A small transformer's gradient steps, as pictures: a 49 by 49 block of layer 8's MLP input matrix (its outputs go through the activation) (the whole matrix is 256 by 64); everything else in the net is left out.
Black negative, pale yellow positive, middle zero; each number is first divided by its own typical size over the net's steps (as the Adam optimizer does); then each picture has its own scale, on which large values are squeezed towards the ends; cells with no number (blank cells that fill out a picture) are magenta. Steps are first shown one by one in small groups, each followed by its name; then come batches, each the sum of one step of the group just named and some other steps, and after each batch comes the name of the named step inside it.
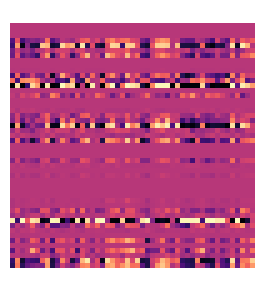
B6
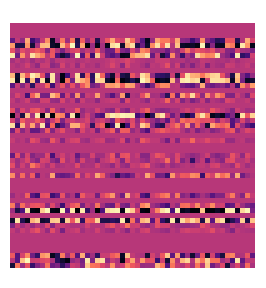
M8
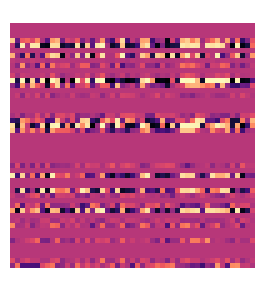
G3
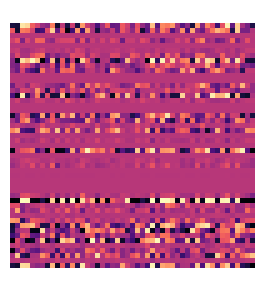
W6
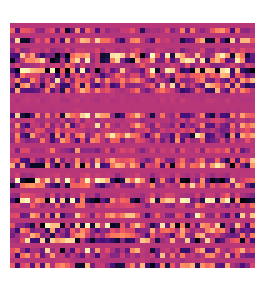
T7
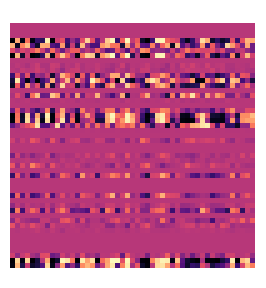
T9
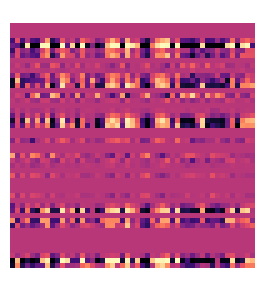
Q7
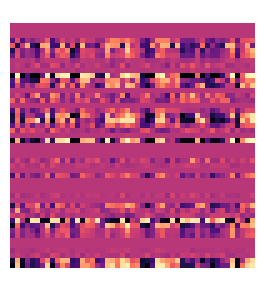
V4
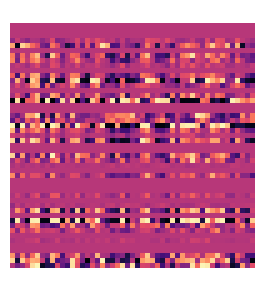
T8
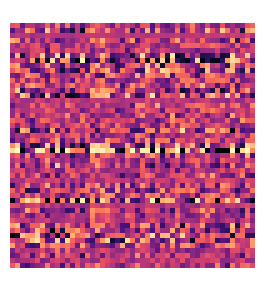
G3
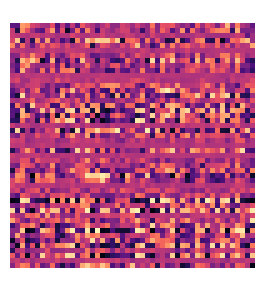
W6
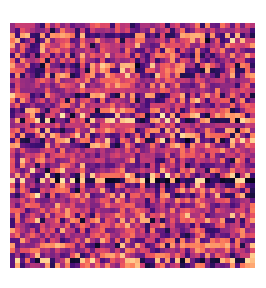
V4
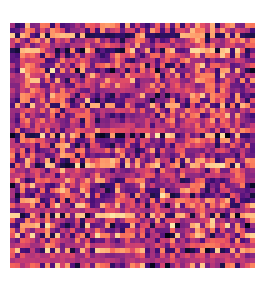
T7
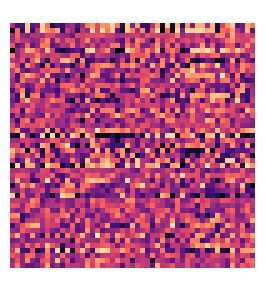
M8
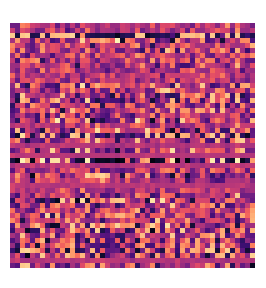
W6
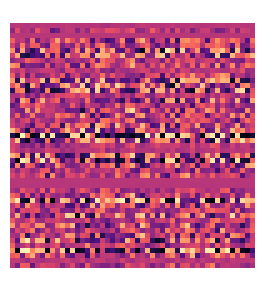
G3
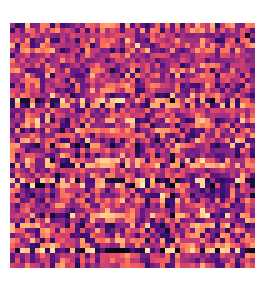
T9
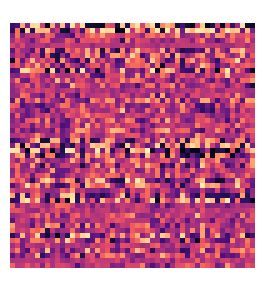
T7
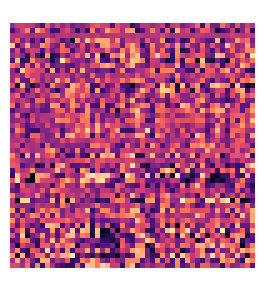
T7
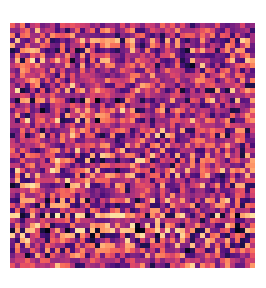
T7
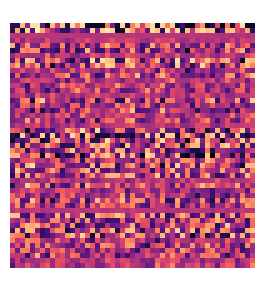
V4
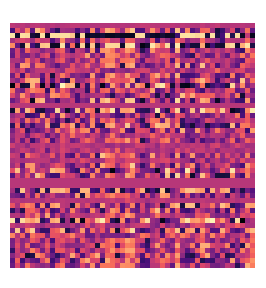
B6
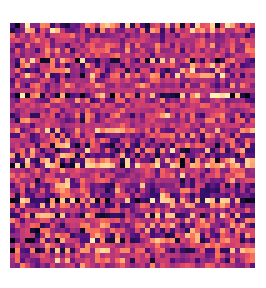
W6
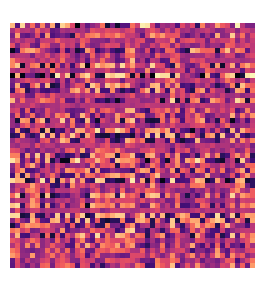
V4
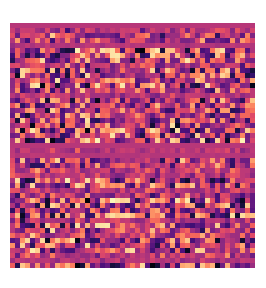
T7
